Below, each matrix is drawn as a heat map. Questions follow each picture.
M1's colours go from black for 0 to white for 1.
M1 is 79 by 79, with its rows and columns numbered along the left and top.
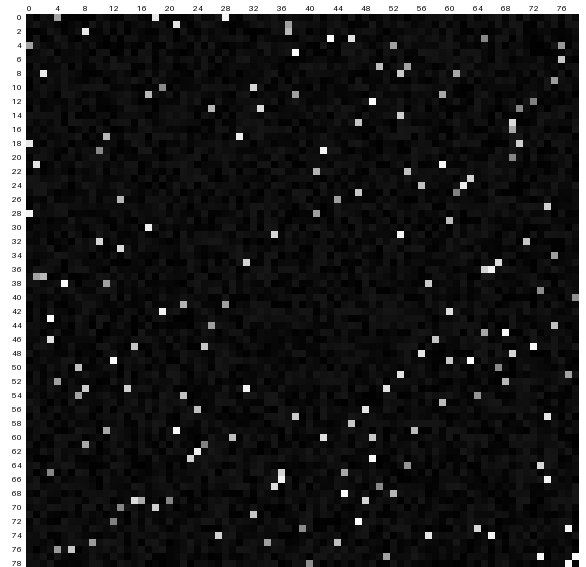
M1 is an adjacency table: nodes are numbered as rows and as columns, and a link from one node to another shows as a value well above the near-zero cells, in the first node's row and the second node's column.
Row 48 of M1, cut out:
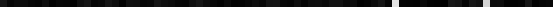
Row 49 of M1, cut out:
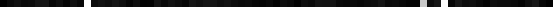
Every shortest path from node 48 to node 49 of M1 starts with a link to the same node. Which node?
node 69
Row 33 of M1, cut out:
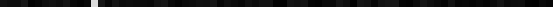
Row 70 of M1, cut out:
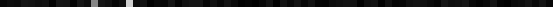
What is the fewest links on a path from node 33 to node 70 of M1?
2
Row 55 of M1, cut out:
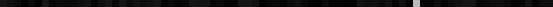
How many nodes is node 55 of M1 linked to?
1
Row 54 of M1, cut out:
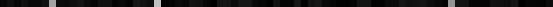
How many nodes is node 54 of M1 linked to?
3
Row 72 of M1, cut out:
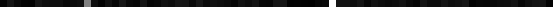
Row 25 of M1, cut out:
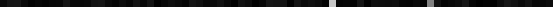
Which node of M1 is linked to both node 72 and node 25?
node 47
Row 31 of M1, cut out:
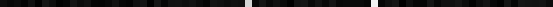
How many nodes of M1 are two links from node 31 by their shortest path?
4
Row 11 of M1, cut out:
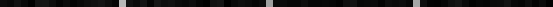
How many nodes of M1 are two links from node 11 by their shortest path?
5
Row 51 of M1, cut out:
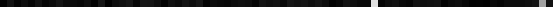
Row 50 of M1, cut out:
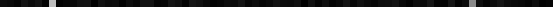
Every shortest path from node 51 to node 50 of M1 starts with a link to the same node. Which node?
node 53
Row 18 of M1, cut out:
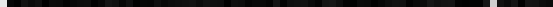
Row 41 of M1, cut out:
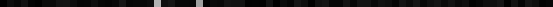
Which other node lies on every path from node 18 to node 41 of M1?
node 0
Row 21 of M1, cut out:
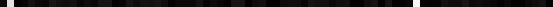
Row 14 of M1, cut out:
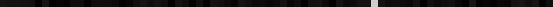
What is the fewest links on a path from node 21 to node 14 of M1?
6
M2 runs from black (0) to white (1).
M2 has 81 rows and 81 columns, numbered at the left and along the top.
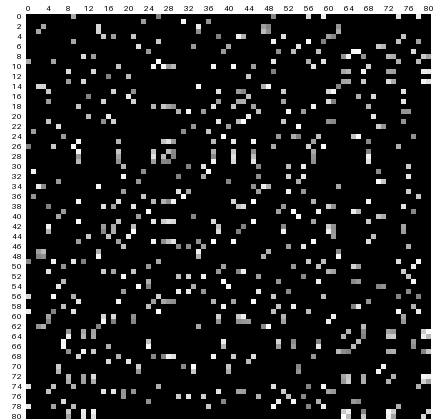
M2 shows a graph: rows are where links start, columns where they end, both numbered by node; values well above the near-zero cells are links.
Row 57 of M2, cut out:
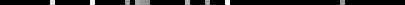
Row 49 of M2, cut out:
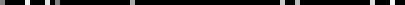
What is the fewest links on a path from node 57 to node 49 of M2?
6
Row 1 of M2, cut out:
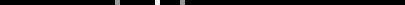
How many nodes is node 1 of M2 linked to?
3
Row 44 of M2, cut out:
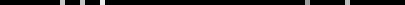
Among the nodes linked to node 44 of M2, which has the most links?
node 61
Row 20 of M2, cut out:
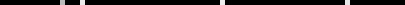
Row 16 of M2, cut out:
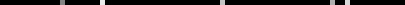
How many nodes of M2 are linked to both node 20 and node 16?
3
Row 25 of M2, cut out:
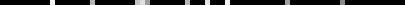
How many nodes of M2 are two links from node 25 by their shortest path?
1
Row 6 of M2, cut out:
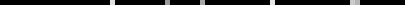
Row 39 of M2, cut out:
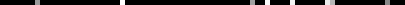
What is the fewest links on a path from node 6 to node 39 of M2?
3
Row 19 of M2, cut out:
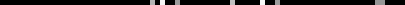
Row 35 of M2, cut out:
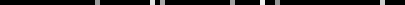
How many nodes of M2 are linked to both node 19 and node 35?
6
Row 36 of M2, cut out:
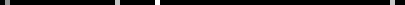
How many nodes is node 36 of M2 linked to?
4
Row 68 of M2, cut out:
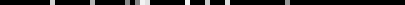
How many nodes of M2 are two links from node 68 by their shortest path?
1
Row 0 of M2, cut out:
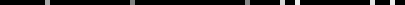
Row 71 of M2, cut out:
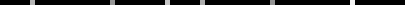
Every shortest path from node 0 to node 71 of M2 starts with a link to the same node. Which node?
node 78
